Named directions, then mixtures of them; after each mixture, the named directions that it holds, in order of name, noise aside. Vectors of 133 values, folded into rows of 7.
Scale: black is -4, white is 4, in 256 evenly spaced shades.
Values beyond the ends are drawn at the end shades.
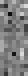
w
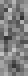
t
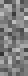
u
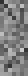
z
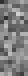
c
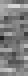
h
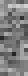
h, w.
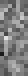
t, u.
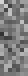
t, z.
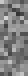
c.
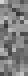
c.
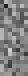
u, z.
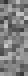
c, u.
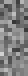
u.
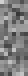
c.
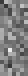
u, z.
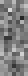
t, w.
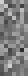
z.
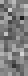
t, w.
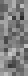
t, z.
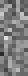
t, u.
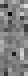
w.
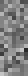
u, z.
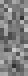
t, u.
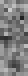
h, t.
